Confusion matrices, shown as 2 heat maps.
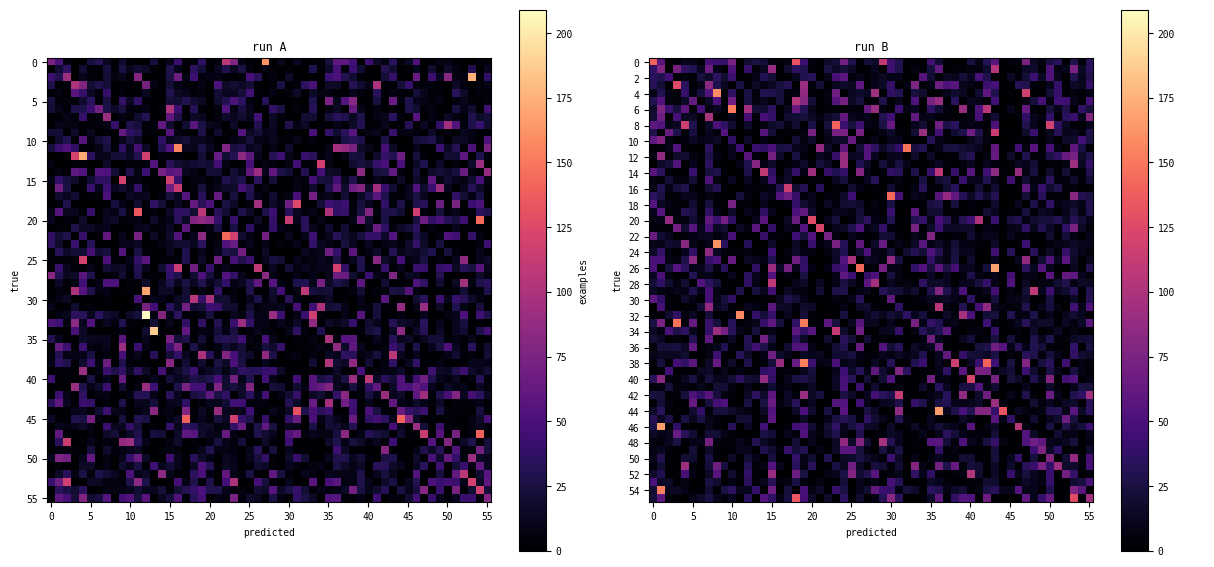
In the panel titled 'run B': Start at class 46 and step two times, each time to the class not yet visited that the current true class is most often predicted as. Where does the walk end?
43
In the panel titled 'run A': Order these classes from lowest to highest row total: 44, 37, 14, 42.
37, 44, 42, 14
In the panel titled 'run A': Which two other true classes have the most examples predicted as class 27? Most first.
0, 37
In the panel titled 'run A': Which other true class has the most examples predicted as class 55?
14
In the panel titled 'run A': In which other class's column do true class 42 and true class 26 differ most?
16
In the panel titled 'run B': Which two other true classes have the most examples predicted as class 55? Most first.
42, 7
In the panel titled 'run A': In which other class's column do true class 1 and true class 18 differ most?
31
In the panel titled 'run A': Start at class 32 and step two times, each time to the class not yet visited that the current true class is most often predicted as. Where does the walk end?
4
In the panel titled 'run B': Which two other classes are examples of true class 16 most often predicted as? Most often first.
17, 47
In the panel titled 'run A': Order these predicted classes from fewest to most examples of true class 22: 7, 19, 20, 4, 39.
20, 39, 4, 7, 19
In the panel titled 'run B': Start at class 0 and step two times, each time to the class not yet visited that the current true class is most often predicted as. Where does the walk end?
10
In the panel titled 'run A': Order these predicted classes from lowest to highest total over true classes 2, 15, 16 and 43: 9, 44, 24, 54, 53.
44, 54, 24, 9, 53
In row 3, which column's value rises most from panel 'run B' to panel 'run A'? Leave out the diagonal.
41
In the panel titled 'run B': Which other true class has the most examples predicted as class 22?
33
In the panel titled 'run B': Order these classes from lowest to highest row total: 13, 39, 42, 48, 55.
13, 39, 48, 42, 55
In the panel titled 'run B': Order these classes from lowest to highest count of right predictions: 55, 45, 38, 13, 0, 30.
45, 30, 13, 55, 38, 0
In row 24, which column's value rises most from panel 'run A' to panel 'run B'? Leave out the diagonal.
7
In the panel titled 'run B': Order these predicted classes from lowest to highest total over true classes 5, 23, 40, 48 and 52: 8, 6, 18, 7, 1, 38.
6, 38, 7, 1, 18, 8
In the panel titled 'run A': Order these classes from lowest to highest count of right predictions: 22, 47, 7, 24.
24, 7, 47, 22
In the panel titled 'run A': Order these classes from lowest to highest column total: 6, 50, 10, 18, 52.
6, 10, 50, 52, 18
